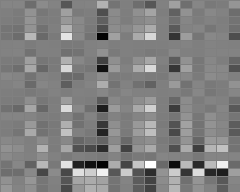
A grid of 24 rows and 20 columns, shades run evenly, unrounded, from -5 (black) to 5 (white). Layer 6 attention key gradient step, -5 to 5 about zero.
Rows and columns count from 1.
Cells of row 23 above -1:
16
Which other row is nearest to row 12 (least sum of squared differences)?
6
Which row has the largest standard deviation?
21
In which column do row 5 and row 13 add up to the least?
9
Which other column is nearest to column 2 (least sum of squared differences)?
1
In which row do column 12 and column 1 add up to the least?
22
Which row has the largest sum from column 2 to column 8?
5
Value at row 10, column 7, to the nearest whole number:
-1
